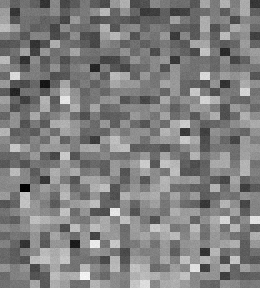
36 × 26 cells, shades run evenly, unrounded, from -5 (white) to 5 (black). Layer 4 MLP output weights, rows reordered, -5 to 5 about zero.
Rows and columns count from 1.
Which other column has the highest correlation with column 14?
15
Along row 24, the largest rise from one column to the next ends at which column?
3
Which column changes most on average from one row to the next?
23
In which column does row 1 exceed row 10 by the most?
2
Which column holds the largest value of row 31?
8
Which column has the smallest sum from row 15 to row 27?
7
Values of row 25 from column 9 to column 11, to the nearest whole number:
1 -1 1
